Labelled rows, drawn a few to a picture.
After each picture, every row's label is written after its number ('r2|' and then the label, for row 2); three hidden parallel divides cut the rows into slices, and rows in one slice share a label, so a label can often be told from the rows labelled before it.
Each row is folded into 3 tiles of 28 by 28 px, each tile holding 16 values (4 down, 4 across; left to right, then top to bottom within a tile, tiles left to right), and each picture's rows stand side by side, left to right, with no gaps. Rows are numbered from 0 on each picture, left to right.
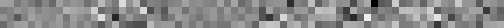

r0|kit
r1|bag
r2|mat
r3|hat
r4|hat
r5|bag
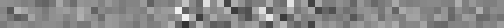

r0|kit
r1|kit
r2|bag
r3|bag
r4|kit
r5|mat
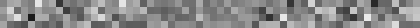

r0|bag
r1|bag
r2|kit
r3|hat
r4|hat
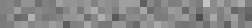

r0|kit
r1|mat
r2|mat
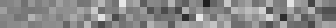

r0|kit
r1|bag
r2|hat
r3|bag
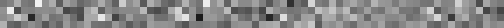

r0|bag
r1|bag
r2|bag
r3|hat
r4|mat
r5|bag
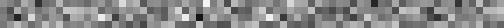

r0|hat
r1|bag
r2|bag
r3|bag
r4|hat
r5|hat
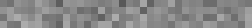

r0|mat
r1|kit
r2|kit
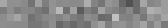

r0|mat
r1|kit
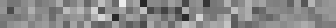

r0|kit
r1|bag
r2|hat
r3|kit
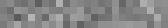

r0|kit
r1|kit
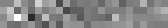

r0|bag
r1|kit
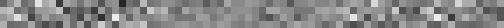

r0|bag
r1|hat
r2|kit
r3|kit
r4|bag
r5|bag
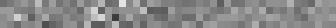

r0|mat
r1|bag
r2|kit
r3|mat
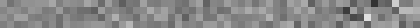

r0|mat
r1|kit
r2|kit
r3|mat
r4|hat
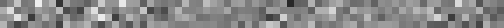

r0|bag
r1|bag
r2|mat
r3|hat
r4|kit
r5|bag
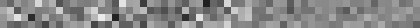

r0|bag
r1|bag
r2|hat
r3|kit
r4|kit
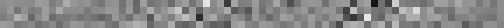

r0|mat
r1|kit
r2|bag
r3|kit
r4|hat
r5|mat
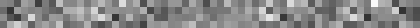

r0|hat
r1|bag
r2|kit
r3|bag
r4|bag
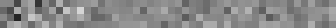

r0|hat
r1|kit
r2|kit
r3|kit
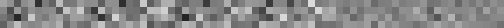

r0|hat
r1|hat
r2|hat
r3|hat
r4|kit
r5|kit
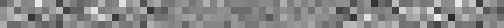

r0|bag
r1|bag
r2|mat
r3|kit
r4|hat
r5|bag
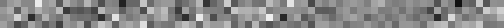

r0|bag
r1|hat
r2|hat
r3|bag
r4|mat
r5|hat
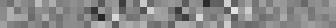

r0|mat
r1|hat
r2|hat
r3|kit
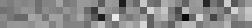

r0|kit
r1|hat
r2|hat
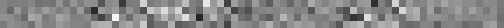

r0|kit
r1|hat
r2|bag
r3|kit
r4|hat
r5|mat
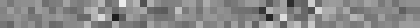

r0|mat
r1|bag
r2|mat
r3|hat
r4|mat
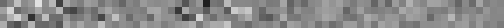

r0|bag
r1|kit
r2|hat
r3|kit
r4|kit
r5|kit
